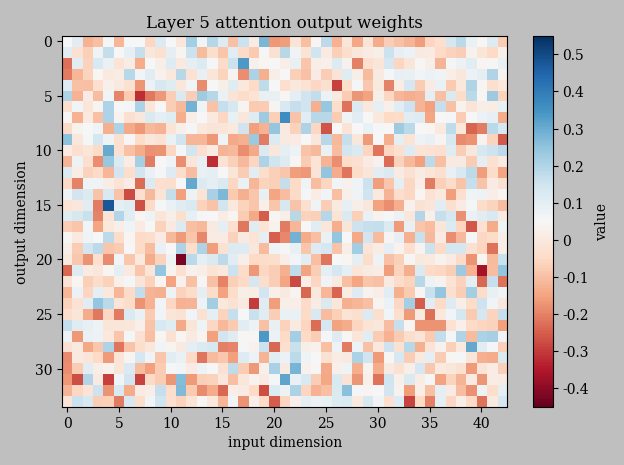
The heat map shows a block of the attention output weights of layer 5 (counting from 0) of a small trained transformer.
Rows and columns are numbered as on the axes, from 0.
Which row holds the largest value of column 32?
8
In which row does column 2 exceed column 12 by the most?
31
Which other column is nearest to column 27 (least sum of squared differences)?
34
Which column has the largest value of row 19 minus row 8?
25
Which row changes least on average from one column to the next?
1
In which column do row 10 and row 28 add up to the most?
4
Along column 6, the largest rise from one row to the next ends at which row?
15
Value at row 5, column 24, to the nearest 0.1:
0.2
